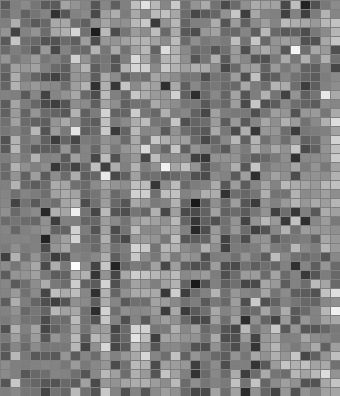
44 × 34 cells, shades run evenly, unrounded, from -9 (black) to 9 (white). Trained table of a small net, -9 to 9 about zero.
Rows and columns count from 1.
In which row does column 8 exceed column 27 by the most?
30
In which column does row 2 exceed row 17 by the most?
17
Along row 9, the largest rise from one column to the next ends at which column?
26
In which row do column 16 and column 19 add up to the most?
16
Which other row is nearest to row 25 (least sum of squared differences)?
2
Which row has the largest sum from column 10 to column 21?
8
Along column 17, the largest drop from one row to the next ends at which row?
20
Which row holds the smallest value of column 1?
29
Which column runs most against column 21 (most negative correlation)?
23
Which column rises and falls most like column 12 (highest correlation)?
24
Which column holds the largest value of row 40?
15
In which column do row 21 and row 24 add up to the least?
5
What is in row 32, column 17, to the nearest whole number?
2
